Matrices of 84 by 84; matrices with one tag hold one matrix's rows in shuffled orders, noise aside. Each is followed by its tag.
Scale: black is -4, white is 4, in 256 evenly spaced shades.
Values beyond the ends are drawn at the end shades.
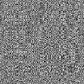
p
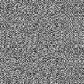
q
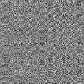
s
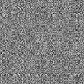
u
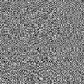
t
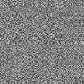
q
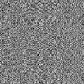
t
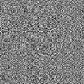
t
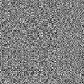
t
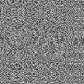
q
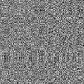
s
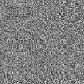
p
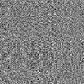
t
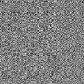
t
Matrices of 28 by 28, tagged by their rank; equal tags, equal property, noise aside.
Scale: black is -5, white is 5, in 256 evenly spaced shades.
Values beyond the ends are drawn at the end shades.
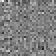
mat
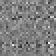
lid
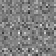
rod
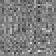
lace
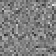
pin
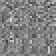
mat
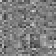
rod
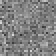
lace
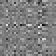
lid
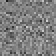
mat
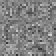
lace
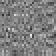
rod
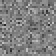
lace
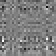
lid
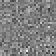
pin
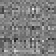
lid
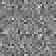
pin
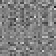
lid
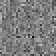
lace
